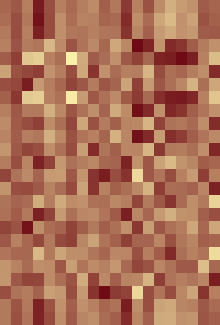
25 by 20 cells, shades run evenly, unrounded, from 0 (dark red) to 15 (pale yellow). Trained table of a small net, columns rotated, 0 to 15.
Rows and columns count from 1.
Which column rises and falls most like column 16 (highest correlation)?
17
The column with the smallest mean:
2
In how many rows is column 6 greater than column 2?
23
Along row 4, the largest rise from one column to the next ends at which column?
15
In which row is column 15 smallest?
5
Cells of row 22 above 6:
12
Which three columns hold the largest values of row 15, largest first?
14, 8, 1
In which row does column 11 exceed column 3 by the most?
18
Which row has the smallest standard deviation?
19
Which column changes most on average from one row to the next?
20
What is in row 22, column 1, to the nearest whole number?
9
